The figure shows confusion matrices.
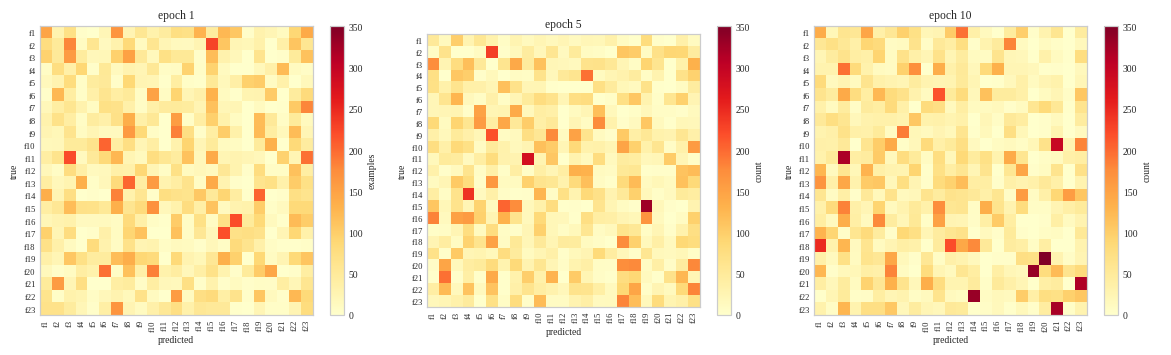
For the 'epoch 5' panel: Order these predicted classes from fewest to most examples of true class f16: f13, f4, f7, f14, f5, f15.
f13, f15, f14, f5, f7, f4
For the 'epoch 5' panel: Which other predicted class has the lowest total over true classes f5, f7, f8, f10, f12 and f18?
f21
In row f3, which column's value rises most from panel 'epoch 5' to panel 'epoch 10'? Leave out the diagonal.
f6
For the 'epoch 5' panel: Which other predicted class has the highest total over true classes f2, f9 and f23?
f6
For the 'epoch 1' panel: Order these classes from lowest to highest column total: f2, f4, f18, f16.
f18, f4, f2, f16
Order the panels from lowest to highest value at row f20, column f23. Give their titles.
epoch 1, epoch 10, epoch 5
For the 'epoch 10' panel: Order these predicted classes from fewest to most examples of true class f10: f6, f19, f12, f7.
f19, f12, f6, f7
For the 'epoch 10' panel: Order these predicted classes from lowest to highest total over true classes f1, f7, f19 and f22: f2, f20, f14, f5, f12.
f2, f12, f5, f14, f20
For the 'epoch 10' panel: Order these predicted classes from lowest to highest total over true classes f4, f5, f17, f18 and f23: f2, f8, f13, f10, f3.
f10, f2, f8, f13, f3
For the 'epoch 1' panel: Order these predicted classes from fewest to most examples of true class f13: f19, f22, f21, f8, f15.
f21, f19, f22, f15, f8
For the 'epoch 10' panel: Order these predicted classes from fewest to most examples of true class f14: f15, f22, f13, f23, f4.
f4, f15, f13, f23, f22
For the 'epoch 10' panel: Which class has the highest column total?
f3
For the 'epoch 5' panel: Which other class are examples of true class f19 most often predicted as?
f3
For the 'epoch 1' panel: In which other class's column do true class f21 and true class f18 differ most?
f2
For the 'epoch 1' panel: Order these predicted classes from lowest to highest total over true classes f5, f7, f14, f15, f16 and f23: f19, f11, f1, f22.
f11, f1, f22, f19
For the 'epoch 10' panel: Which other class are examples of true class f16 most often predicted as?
f6
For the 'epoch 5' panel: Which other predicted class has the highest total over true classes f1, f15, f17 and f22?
f19
